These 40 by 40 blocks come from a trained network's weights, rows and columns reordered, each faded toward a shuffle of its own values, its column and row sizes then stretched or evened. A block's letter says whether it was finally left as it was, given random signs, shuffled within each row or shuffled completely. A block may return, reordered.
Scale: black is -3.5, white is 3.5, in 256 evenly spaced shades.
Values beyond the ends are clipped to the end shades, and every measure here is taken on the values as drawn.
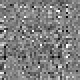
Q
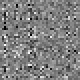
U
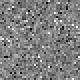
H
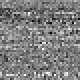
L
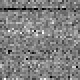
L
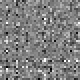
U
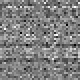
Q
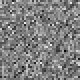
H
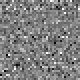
L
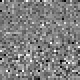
L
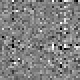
U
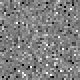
H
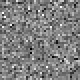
H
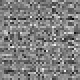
Q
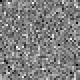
H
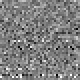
L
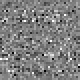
L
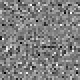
L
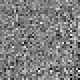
U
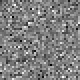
H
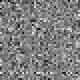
U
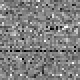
L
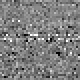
L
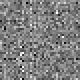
U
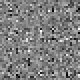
U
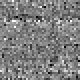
L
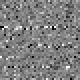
L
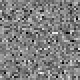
L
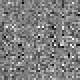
U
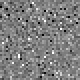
H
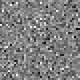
H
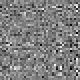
Q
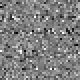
L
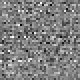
L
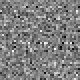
L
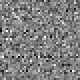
L
